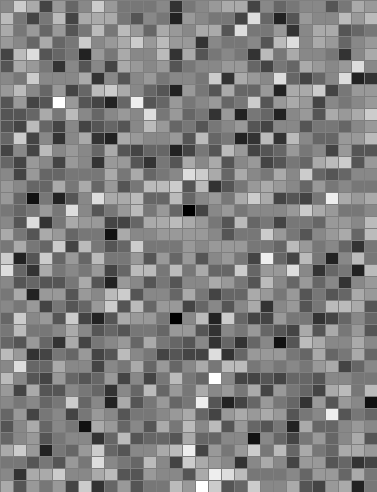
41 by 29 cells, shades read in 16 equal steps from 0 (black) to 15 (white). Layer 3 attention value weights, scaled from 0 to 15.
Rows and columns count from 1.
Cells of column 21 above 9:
9
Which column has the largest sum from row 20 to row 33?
1
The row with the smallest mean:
13
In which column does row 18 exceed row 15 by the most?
6
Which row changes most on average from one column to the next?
22
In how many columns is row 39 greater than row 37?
15
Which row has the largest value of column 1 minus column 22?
2
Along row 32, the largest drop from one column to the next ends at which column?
18
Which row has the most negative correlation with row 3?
10
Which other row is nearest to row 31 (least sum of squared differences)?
21
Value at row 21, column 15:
9
